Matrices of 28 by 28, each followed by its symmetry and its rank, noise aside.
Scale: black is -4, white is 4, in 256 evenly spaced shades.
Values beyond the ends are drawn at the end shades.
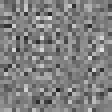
antisymmetric, rank four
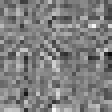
antisymmetric, rank four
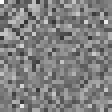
symmetric, rank eight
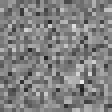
no symmetry, rank eight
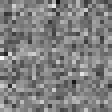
antisymmetric, rank eight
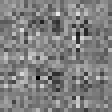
no symmetry, rank six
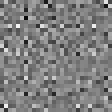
antisymmetric, rank four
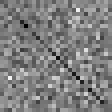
symmetric, rank eight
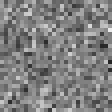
no symmetry, rank eight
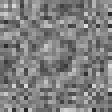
symmetric, rank four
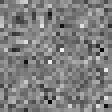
symmetric, rank six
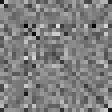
symmetric, rank four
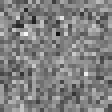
no symmetry, rank eight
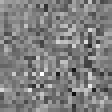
no symmetry, rank six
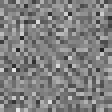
antisymmetric, rank eight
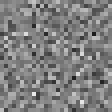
antisymmetric, rank eight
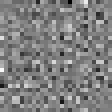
antisymmetric, rank four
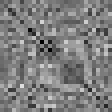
symmetric, rank four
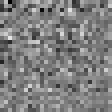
no symmetry, rank six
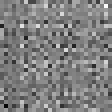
antisymmetric, rank six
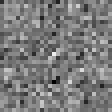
symmetric, rank six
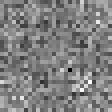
symmetric, rank eight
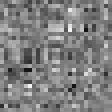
antisymmetric, rank four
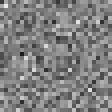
symmetric, rank six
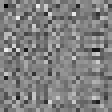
no symmetry, rank four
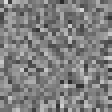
antisymmetric, rank eight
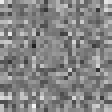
no symmetry, rank four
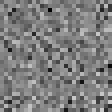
symmetric, rank six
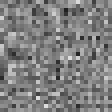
antisymmetric, rank six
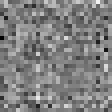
no symmetry, rank six
